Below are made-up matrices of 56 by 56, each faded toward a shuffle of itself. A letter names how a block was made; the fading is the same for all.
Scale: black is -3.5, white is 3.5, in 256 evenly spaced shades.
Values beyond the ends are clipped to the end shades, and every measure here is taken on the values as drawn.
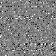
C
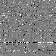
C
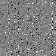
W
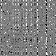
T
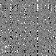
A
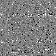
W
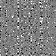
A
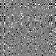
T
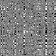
T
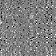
A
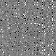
A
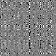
T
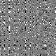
A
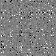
W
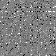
W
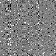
A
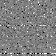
C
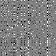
T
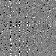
A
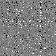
W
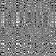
T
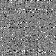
C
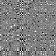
T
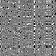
T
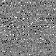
C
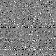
C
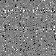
W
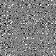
C
